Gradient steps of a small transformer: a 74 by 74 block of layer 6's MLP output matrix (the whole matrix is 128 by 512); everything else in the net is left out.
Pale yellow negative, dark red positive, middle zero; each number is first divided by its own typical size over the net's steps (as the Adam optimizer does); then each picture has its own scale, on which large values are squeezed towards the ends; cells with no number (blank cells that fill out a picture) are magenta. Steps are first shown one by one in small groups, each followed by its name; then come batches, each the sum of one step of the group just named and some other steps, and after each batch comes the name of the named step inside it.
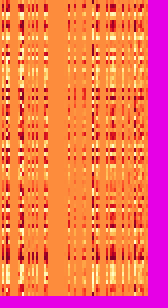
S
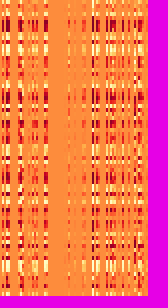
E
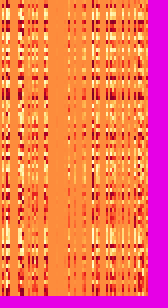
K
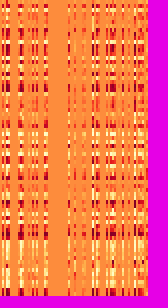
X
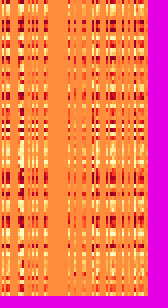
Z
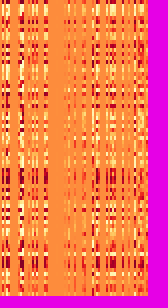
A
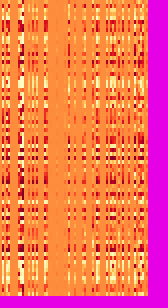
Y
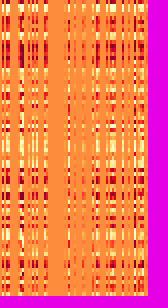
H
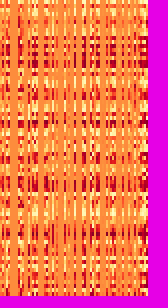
X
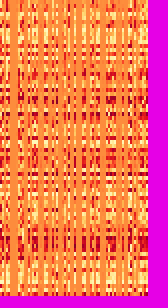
S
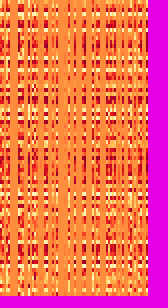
S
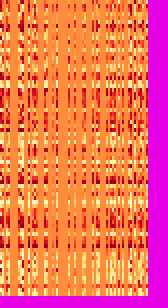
Z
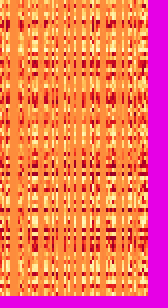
E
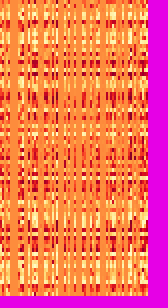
Y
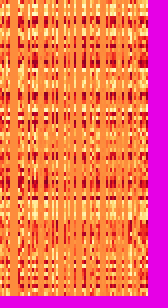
A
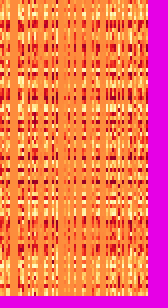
Y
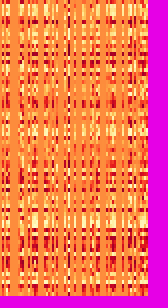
A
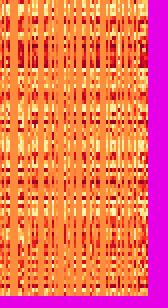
H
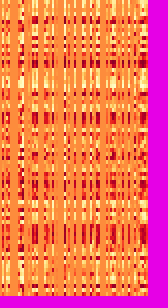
Y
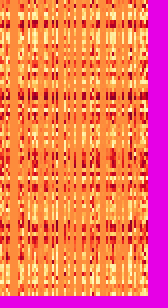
S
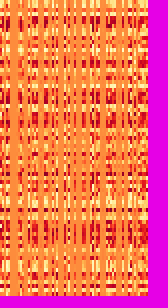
E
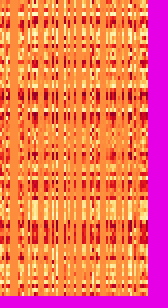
S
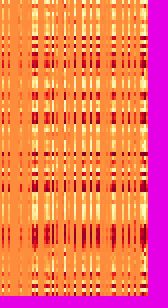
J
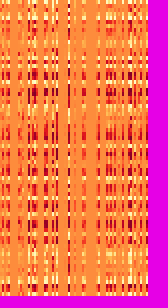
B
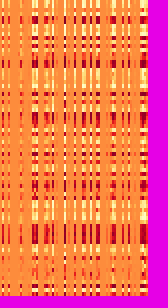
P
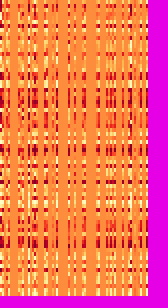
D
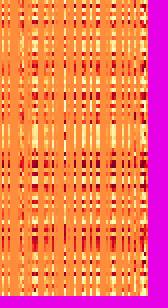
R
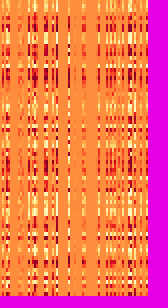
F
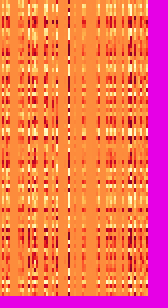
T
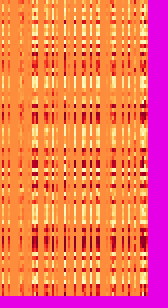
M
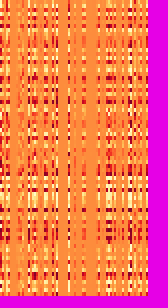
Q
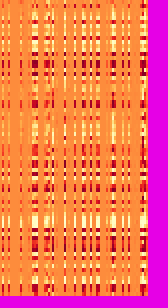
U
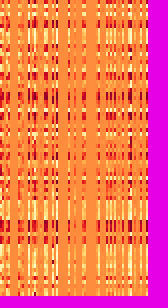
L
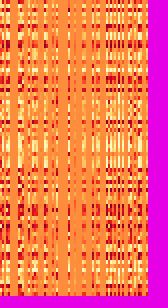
Q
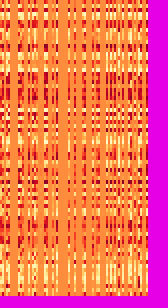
L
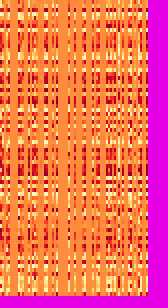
Q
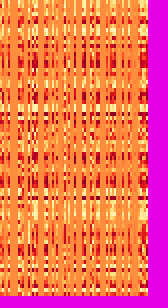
P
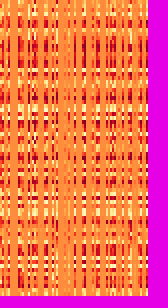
L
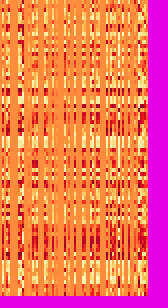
M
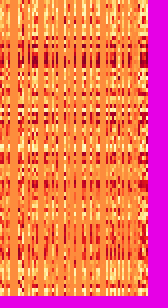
P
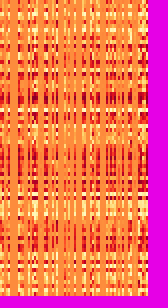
L
